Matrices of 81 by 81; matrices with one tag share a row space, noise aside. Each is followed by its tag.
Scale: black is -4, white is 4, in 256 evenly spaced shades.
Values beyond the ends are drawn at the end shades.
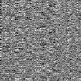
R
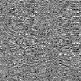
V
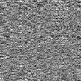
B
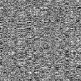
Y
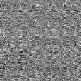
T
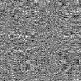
V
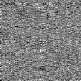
R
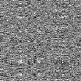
B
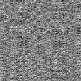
B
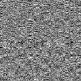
Y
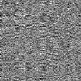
R
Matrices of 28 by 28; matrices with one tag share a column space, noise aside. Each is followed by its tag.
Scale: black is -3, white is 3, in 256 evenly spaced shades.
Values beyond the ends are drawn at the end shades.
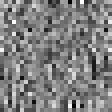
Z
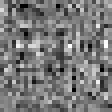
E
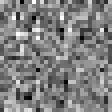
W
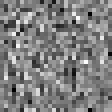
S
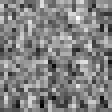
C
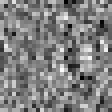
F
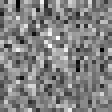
F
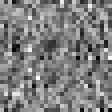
F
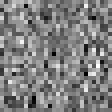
C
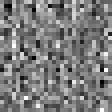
E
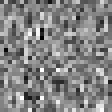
W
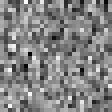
Z
